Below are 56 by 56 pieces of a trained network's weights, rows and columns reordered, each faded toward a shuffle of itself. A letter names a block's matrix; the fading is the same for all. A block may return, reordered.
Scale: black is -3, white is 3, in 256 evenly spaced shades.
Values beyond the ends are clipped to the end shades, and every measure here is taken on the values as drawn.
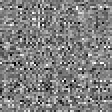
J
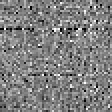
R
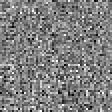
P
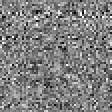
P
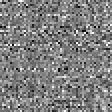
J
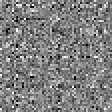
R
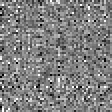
R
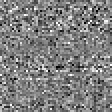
J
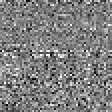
J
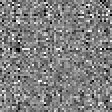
R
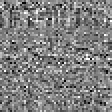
J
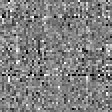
R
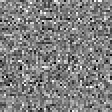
P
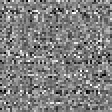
J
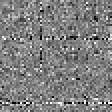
R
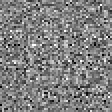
P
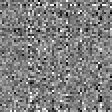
R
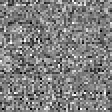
J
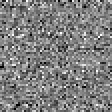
J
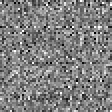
P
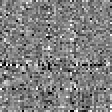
R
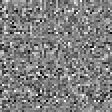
J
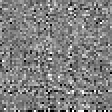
R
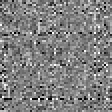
R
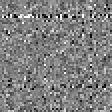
R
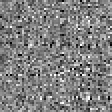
R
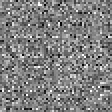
J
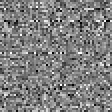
P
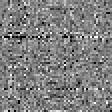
R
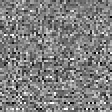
P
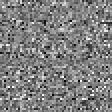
J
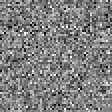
P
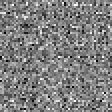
J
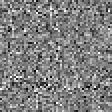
P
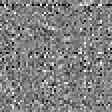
R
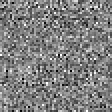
P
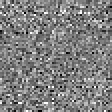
J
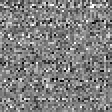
J
